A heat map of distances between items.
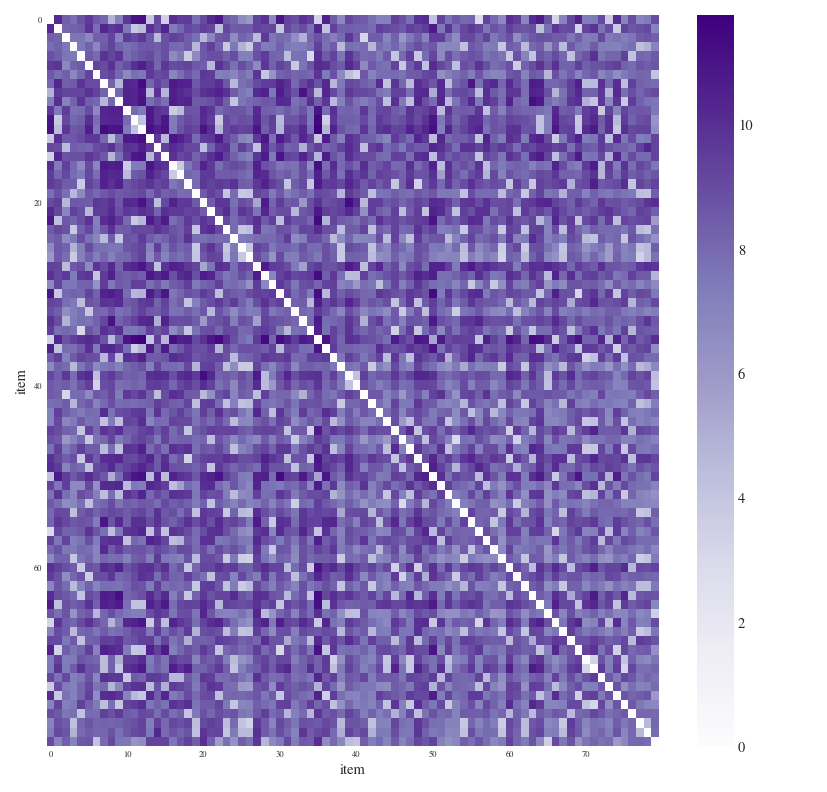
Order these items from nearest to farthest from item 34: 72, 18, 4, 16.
4, 18, 16, 72
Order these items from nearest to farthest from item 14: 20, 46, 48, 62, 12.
20, 46, 48, 62, 12
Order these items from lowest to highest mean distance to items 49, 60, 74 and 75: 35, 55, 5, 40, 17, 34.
34, 5, 40, 17, 55, 35
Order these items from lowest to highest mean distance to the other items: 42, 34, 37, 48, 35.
42, 34, 37, 48, 35
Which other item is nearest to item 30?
69
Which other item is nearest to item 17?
16
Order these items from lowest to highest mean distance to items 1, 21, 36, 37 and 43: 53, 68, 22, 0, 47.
53, 22, 47, 68, 0
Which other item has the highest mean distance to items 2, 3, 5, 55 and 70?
12
